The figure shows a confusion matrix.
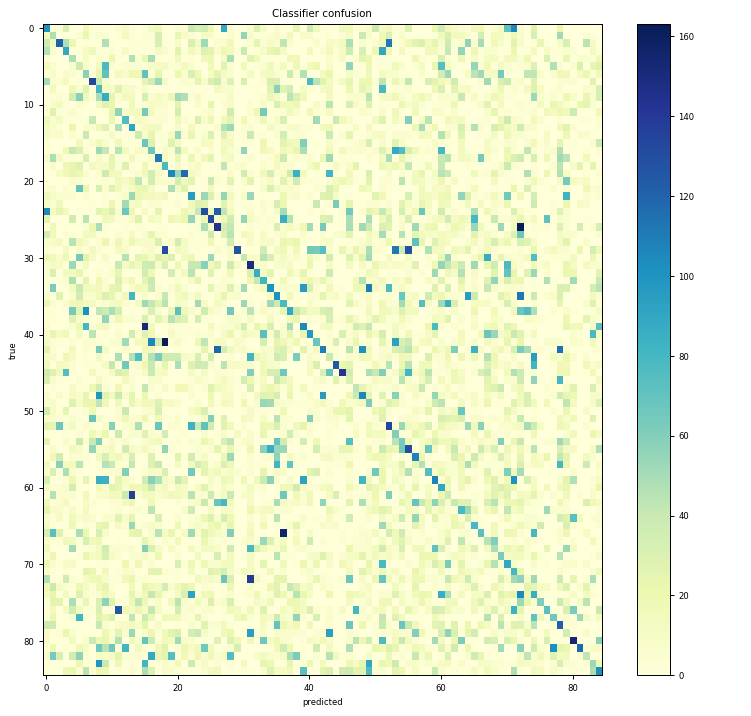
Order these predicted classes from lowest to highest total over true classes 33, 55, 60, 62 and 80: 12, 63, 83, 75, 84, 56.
75, 83, 12, 56, 63, 84
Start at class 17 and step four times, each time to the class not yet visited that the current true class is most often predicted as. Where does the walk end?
13
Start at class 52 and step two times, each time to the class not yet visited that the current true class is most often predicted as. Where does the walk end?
79
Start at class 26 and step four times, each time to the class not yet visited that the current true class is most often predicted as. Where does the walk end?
51
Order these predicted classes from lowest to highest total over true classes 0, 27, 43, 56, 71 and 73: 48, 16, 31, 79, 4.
4, 48, 79, 31, 16
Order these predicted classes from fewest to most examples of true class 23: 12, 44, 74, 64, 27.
64, 27, 74, 12, 44
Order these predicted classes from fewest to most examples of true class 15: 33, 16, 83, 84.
83, 33, 16, 84
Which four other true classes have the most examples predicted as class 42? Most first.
48, 29, 26, 62
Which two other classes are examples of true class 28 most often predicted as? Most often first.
56, 4
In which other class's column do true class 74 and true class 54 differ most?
22
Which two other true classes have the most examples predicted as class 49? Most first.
34, 83
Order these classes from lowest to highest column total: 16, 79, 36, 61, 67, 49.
67, 79, 61, 49, 36, 16
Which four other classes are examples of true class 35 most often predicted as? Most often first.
72, 64, 13, 54
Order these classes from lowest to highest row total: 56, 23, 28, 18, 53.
53, 23, 18, 28, 56
